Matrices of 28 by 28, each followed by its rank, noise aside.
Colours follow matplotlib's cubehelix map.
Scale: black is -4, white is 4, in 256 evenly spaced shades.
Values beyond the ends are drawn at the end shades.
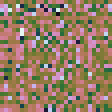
six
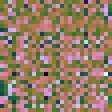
four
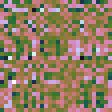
four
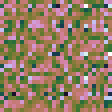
four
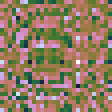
three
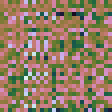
four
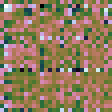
three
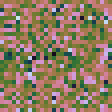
eight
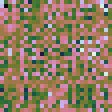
six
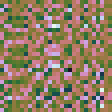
three
